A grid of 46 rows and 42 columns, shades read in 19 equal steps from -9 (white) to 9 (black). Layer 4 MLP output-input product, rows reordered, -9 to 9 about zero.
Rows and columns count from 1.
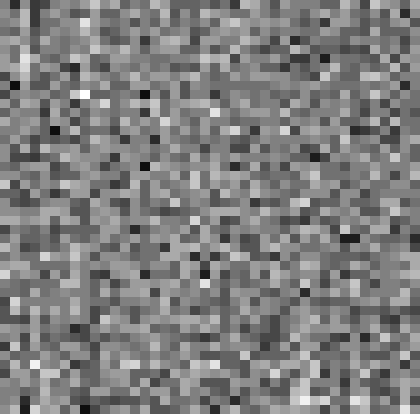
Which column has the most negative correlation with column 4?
10
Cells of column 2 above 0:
17
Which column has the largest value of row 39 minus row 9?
33
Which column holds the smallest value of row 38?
39
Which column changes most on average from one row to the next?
8
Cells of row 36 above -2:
30
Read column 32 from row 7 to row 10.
1 1 4 -2
